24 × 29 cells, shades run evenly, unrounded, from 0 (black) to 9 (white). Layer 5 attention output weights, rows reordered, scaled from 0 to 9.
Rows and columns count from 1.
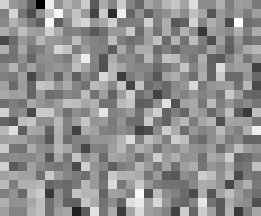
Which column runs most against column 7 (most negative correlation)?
13
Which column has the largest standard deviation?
6
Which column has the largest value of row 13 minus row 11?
18
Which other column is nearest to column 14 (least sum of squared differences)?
7
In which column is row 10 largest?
22
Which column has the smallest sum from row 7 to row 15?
16
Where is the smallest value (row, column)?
1, 5
